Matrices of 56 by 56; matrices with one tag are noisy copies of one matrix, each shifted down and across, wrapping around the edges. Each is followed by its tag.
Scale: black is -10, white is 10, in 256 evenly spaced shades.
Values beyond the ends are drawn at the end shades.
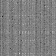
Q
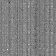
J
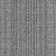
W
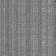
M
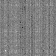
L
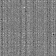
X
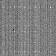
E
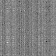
M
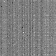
W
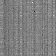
J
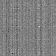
X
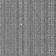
X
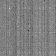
E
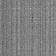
J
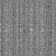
L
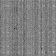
L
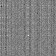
X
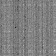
L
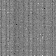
J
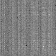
M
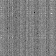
M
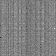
J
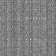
Q
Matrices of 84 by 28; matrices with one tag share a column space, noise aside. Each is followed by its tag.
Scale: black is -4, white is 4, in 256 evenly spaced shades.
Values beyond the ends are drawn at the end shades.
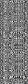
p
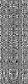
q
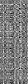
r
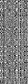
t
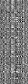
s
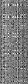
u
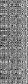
q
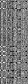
t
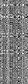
u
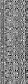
t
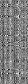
q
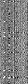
p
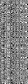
r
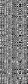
q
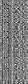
r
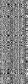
q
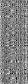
q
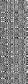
s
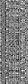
t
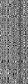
q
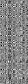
q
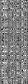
t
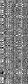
q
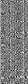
p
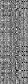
t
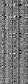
u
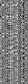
u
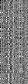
s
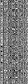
t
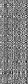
q
